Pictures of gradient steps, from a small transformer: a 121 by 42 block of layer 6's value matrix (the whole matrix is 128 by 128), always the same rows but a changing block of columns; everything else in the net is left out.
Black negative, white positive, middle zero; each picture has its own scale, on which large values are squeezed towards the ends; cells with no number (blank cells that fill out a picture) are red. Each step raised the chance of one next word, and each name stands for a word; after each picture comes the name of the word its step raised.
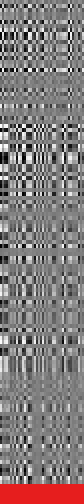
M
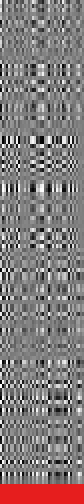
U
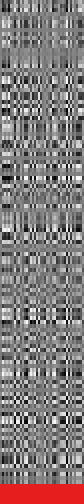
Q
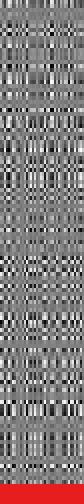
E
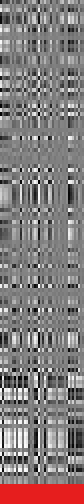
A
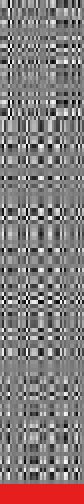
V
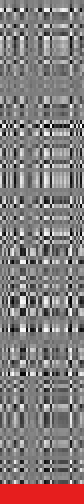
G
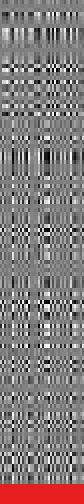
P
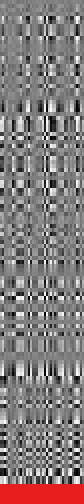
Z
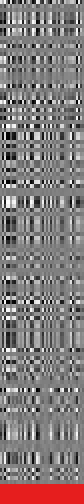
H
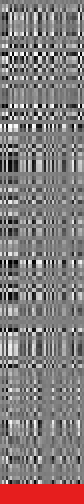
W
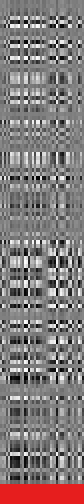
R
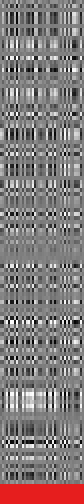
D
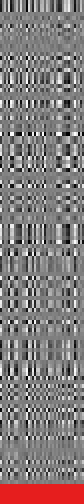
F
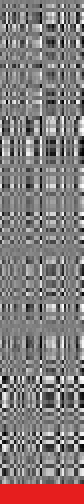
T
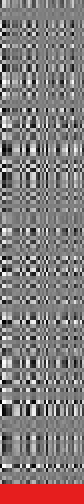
E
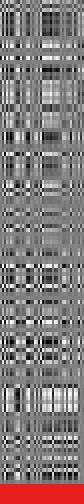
D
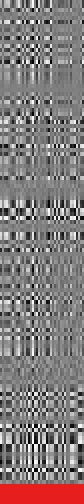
V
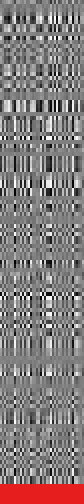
Z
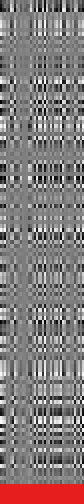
Q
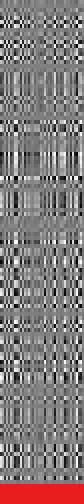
R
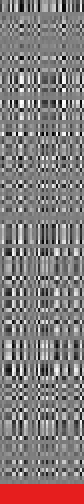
F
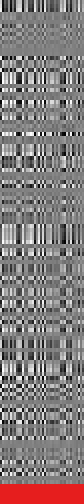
F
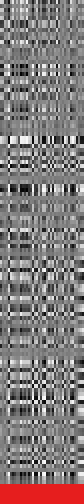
U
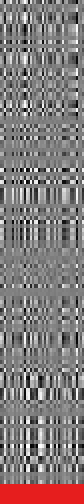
A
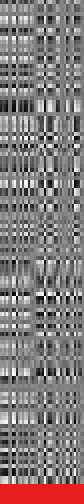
Z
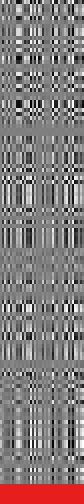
A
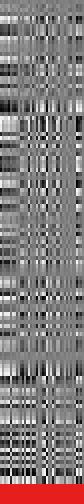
Z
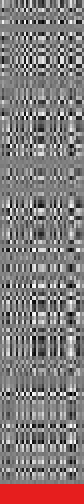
V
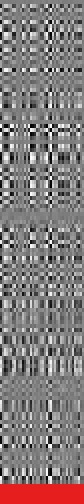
M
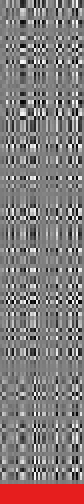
V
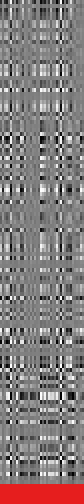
U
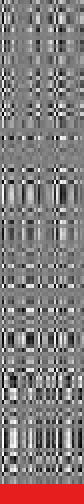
A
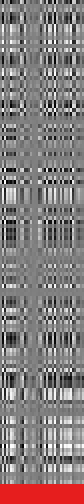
A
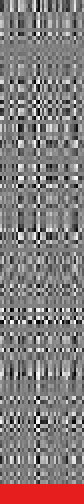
Q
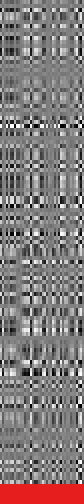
G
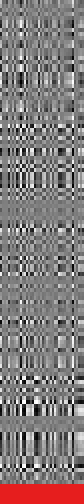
E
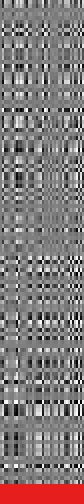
E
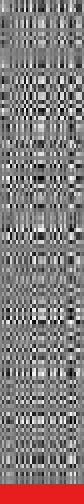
Q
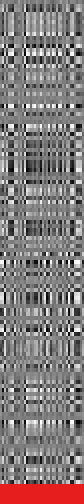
W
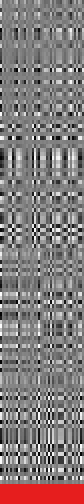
P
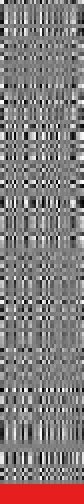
H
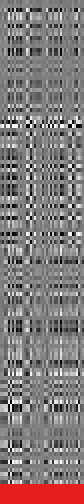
G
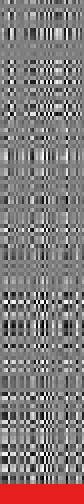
P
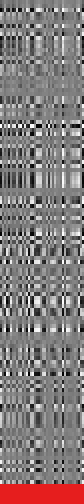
G
